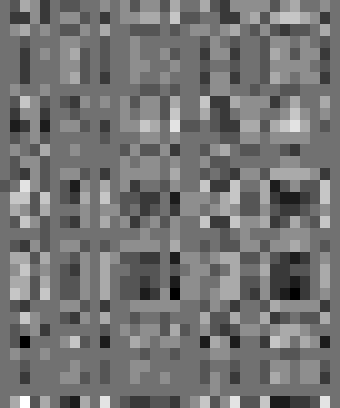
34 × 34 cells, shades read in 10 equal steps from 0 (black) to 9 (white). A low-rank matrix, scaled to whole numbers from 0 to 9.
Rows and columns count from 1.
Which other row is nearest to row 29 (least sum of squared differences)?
7
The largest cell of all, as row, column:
34, 3
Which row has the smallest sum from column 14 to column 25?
25
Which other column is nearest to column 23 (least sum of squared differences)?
5
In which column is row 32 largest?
28
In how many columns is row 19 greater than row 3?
15
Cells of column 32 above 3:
29
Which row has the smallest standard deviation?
33
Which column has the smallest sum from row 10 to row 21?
23
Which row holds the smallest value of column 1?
16
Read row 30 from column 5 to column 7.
5 4 4
